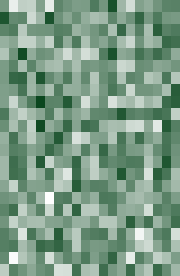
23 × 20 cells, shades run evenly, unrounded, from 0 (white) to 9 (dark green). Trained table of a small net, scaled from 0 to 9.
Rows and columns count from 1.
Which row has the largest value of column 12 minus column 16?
20
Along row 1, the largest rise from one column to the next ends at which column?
7
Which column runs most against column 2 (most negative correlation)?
11
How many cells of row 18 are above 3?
14
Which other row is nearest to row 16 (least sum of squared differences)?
23
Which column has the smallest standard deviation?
12
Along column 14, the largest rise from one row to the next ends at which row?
10
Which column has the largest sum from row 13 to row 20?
19
